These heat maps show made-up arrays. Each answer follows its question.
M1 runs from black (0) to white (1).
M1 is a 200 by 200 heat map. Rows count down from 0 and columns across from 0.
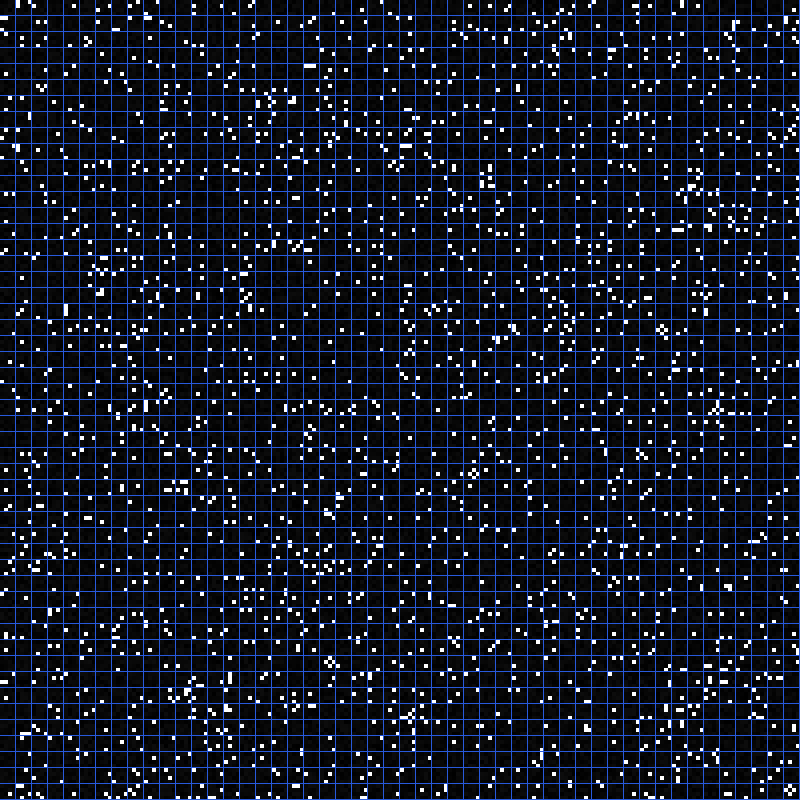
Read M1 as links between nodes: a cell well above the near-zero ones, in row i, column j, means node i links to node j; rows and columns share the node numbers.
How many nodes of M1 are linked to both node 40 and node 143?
1
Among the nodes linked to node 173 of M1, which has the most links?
node 73
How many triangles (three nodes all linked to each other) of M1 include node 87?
6
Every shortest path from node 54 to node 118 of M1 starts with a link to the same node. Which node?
node 186
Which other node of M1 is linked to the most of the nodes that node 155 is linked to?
node 82
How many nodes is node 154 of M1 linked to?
8
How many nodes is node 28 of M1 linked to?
11
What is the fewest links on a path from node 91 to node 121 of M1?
3
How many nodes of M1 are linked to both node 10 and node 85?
0
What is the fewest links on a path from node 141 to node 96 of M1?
4
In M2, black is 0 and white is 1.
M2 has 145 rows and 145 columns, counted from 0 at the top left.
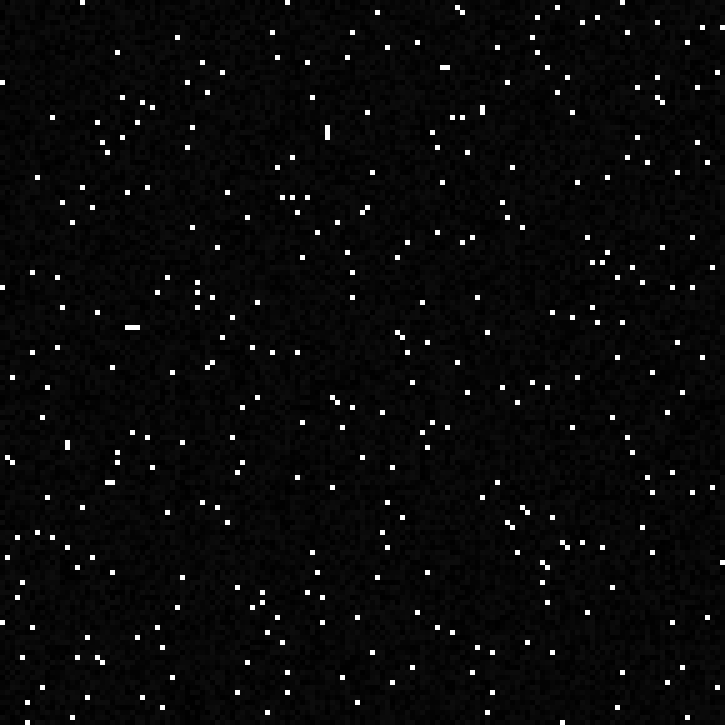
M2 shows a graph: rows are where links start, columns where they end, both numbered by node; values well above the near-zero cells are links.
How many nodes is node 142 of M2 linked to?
2
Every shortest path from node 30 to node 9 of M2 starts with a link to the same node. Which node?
node 21
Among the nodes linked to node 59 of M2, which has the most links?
node 70
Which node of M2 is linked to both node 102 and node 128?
node 105
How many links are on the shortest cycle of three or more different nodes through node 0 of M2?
4
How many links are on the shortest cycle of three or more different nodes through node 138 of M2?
5
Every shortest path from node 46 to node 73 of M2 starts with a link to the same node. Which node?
node 63
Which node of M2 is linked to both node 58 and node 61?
node 39
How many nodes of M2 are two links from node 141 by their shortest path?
3
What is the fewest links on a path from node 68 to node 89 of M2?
2
